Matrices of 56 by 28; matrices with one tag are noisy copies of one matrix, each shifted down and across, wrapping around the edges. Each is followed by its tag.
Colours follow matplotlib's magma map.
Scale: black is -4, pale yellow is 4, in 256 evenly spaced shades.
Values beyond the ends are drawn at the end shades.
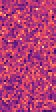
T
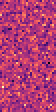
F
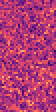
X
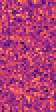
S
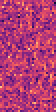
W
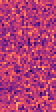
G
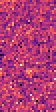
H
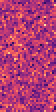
T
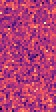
X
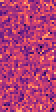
W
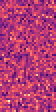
X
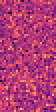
X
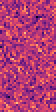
H
